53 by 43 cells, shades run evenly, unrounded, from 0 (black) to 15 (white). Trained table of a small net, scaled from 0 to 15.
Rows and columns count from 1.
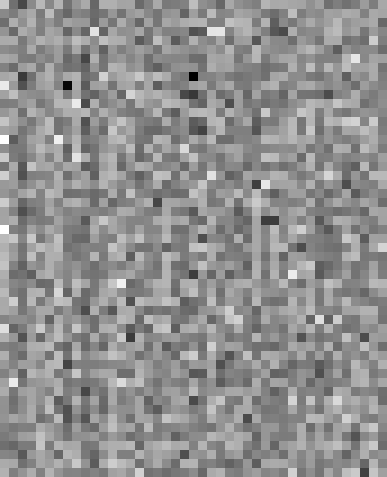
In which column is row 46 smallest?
8
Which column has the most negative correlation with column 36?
6
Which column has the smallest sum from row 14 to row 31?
3
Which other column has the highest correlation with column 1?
31
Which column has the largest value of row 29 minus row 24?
4
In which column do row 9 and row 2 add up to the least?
22
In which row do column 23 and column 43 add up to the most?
28
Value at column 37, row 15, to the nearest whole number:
9
